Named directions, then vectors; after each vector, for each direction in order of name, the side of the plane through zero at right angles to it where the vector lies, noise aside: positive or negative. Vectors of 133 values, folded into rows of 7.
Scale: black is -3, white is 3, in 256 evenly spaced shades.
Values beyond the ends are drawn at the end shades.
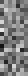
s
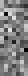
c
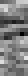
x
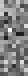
positive, negative, positive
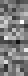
negative, negative, negative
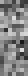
positive, negative, negative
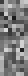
negative, positive, positive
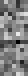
negative, positive, negative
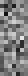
positive, negative, negative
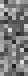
positive, negative, positive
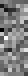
negative, negative, negative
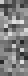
positive, negative, negative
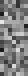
negative, positive, negative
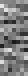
positive, positive, positive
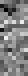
negative, negative, negative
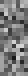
negative, positive, positive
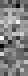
positive, positive, negative
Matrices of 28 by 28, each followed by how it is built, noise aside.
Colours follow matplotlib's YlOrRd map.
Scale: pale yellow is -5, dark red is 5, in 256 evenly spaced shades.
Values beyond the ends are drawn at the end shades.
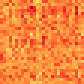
blocks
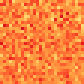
repeating columns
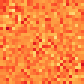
block diagonal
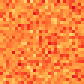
noise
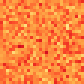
noise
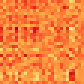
low rank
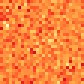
block diagonal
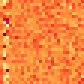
uneven columns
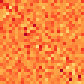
banded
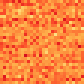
blocks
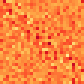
banded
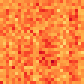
blocks
